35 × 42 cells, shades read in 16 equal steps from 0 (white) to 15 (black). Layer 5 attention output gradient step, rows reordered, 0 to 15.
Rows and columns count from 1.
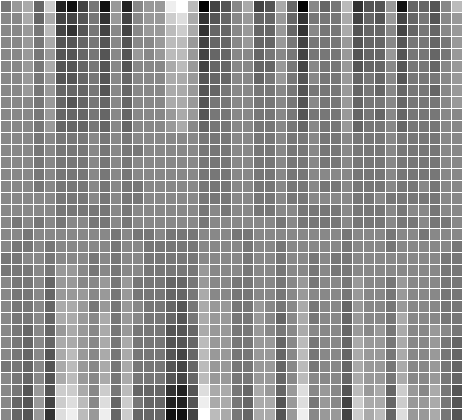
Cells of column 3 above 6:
27
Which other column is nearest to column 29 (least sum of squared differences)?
41
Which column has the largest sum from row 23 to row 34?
17
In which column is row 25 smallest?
19
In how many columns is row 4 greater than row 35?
24
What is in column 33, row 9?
9
